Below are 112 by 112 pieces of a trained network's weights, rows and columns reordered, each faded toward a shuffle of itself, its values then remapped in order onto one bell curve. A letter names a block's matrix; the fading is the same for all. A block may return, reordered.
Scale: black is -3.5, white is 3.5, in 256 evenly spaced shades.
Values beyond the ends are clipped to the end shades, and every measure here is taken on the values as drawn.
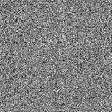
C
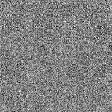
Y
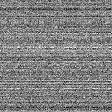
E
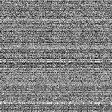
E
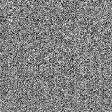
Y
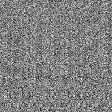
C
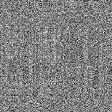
Y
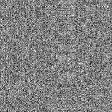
C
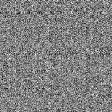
Y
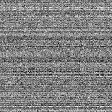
E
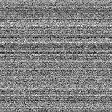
E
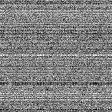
E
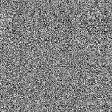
Y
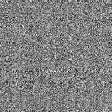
Y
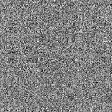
Y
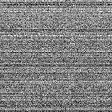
E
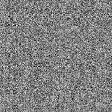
Y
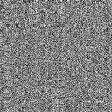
C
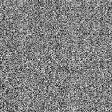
Y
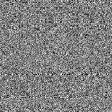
Y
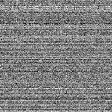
E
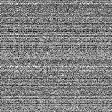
E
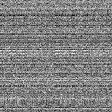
E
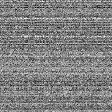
E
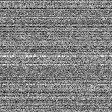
E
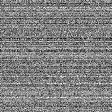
E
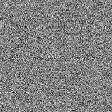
C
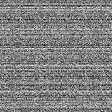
E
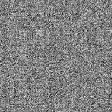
C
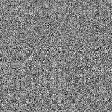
Y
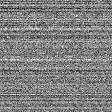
E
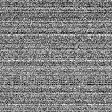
E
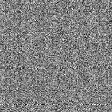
C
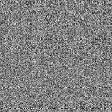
Y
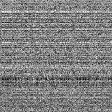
E
